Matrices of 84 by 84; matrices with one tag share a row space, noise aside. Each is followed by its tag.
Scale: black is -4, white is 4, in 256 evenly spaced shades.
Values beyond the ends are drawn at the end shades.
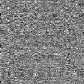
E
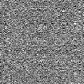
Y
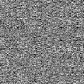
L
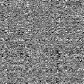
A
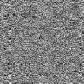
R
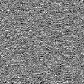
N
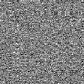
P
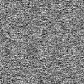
N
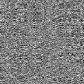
L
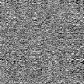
L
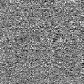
P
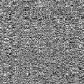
R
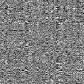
A
